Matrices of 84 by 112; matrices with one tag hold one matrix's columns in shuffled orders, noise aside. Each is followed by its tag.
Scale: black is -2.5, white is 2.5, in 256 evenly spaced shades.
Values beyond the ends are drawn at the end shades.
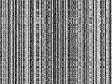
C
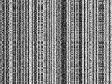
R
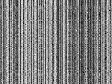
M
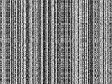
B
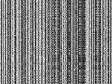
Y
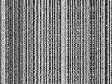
M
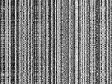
M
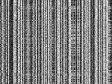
M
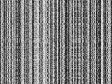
B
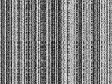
R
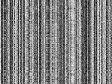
M
